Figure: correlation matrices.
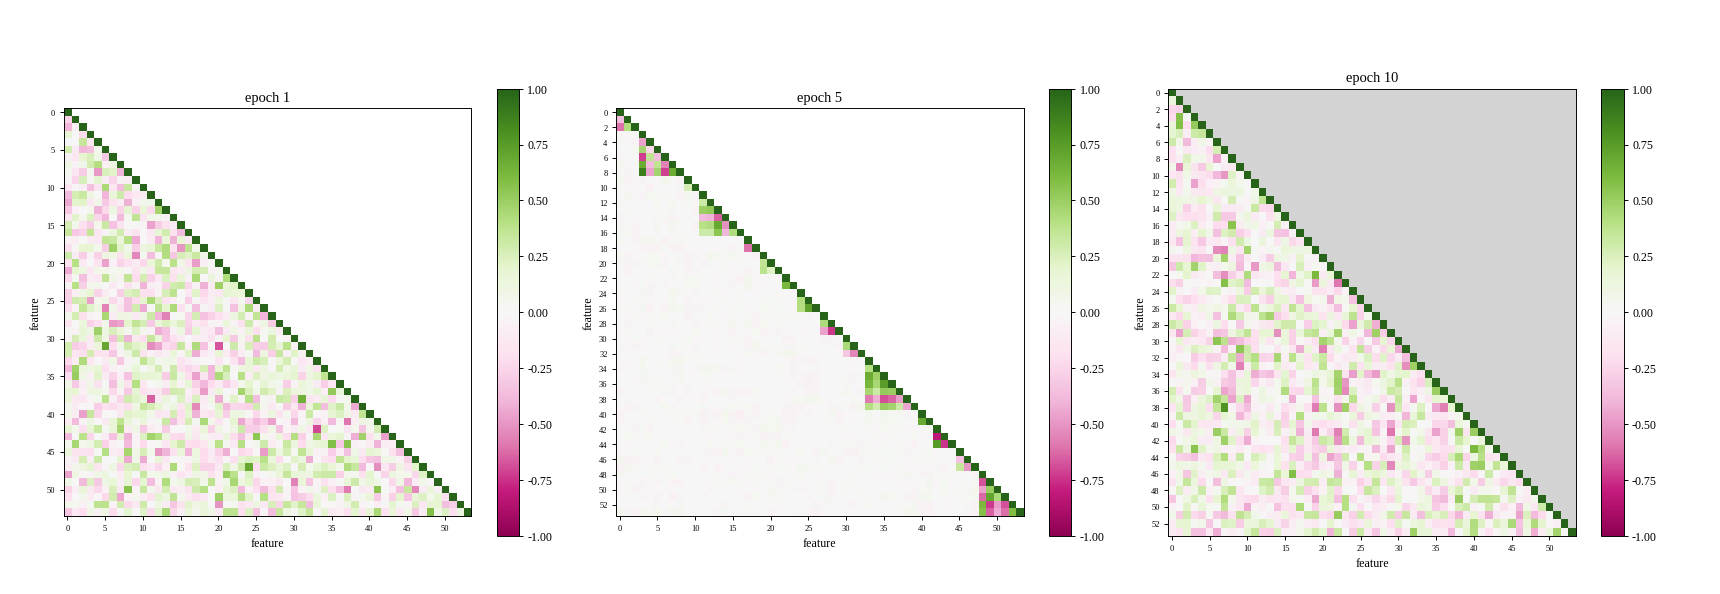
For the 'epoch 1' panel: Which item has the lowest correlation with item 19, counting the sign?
9
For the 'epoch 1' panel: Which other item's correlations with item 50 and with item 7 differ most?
8
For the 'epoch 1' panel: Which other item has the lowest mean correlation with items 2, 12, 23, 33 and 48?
0
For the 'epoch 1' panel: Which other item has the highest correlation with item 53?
48
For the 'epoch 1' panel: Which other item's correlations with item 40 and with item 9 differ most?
2
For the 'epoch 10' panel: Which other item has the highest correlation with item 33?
32
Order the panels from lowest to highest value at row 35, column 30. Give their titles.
epoch 5, epoch 1, epoch 10
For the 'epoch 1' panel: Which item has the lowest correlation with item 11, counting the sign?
38
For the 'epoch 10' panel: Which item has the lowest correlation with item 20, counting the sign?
31
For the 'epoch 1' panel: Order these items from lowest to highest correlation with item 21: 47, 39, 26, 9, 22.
39, 9, 26, 47, 22
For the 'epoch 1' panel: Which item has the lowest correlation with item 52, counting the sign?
20
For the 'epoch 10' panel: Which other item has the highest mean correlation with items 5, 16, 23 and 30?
42
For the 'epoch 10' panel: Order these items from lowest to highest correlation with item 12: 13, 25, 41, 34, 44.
34, 25, 41, 44, 13
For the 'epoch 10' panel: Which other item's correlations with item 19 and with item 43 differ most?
41
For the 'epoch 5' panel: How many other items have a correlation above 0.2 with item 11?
4
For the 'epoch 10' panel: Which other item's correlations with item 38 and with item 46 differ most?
7
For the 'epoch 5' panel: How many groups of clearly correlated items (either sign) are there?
15
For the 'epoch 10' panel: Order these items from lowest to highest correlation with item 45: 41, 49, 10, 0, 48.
10, 0, 49, 48, 41
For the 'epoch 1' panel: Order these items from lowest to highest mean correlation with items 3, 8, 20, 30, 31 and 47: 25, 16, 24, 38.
25, 16, 38, 24
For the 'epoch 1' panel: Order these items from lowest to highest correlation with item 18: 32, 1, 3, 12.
32, 1, 3, 12
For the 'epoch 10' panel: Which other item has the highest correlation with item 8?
16
